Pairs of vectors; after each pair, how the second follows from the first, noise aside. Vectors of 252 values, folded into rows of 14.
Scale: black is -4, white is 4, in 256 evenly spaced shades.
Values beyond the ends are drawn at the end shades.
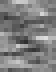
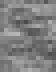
reversed, shrunk.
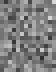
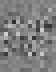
reversed, negated, partly zeroed.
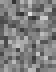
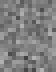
reversed, negated, shrunk.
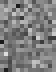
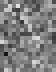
sign-scrambled.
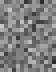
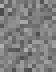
reversed, shrunk.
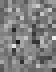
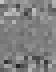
reversed, negated, partly zeroed.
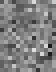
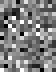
reversed, scaled up.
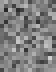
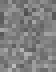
wrapped around, negated, shrunk.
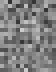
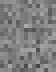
reversed, shrunk.
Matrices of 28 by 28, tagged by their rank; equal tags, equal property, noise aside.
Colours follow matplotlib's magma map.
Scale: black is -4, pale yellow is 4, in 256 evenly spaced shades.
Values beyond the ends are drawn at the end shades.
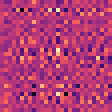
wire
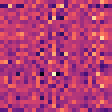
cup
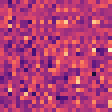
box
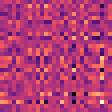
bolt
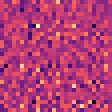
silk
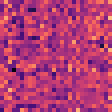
silk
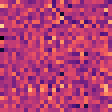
silk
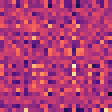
wire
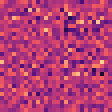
box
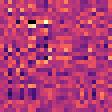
wire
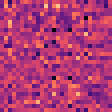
silk
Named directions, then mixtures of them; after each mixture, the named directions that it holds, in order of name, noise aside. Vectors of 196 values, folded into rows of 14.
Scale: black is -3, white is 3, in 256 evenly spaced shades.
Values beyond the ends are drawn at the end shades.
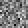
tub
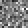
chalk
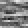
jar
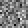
tub.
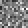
chalk.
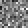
chalk.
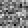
jar, tub.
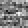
jar, tub.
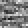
chalk, jar.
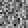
tub.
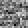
jar, tub.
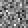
tub.
